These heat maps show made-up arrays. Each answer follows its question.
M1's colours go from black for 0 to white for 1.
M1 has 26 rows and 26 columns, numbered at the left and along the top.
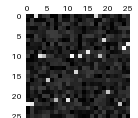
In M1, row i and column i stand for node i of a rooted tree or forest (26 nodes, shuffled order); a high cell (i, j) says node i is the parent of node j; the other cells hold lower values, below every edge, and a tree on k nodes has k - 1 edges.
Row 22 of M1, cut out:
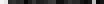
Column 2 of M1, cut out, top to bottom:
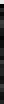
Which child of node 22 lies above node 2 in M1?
0
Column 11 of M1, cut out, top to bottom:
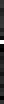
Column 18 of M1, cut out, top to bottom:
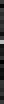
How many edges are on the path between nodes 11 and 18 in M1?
2
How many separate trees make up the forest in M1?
7
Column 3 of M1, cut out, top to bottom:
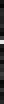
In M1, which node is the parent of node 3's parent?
21
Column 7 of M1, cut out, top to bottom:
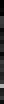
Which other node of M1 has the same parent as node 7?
10
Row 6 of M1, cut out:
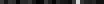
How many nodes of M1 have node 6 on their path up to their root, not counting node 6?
2
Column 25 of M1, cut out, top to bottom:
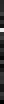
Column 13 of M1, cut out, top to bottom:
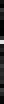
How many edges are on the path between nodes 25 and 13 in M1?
4
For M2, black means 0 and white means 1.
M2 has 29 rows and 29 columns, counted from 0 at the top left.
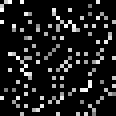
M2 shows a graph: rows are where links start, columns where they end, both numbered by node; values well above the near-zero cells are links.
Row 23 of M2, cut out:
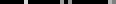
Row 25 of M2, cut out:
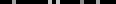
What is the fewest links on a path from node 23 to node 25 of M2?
3
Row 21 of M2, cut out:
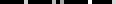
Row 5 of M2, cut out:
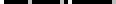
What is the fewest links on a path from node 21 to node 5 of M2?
2
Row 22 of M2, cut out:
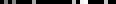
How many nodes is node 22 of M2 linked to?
7
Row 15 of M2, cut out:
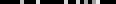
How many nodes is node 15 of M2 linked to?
7
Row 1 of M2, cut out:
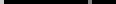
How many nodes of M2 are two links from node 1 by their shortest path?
9
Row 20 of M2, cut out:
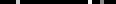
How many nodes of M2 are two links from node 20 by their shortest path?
9
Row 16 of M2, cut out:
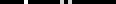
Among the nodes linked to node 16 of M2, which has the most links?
node 6
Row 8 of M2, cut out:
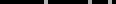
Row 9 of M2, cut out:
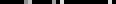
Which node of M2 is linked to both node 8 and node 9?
node 27
